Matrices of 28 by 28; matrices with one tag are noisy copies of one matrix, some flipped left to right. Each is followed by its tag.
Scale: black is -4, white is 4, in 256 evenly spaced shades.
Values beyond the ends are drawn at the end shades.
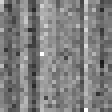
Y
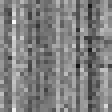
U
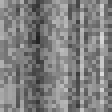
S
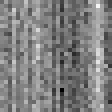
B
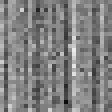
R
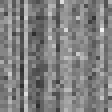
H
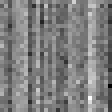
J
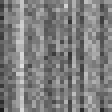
J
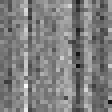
Y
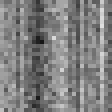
S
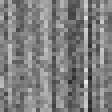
H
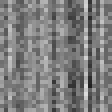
H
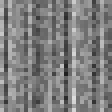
R
